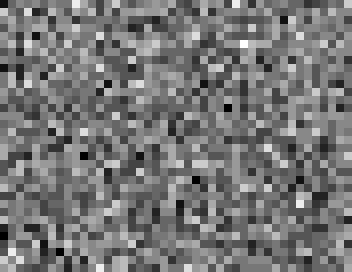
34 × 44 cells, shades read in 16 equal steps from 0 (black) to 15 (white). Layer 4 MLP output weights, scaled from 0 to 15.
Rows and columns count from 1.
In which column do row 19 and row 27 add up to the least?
20
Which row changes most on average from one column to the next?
11
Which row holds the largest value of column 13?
34
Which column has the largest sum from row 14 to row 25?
30
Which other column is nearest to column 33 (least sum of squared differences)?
21
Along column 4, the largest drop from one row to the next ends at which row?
12
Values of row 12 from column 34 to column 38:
10 4 9 6 6
